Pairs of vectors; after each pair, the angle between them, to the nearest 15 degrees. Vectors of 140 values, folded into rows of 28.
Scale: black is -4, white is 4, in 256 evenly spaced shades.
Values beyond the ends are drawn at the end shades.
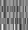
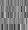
135 degrees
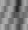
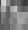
105 degrees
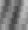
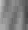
90 degrees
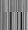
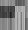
75 degrees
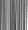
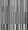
135 degrees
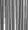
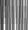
15 degrees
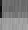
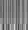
75 degrees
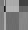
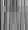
120 degrees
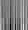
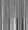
105 degrees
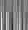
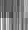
45 degrees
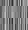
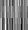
60 degrees
